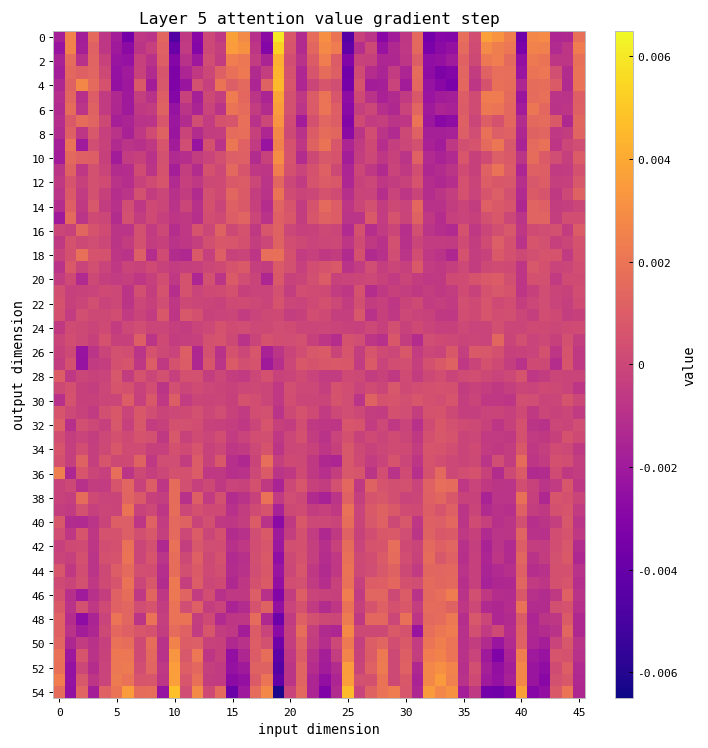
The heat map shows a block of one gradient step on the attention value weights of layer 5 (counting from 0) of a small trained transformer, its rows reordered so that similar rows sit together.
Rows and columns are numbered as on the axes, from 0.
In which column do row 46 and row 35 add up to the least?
19
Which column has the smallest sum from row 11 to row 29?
10
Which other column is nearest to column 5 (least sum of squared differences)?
0
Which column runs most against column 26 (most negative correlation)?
27
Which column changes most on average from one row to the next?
2
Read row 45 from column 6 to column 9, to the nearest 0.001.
0.002 0 0.001 -0.001
